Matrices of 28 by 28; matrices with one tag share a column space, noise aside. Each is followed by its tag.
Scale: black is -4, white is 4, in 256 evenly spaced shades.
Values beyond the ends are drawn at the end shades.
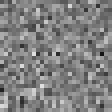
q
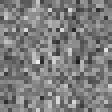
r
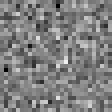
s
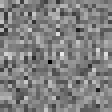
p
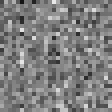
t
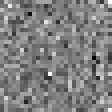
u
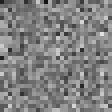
t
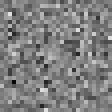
p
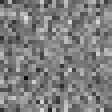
u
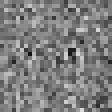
r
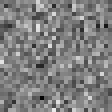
s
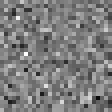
q
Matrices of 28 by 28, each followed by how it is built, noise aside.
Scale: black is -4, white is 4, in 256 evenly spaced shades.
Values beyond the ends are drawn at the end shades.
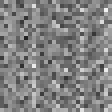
repeating rows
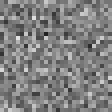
noise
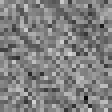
Toeplitz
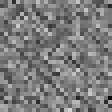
Toeplitz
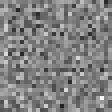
noise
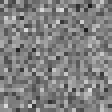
noise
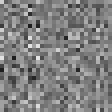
low rank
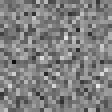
repeating columns
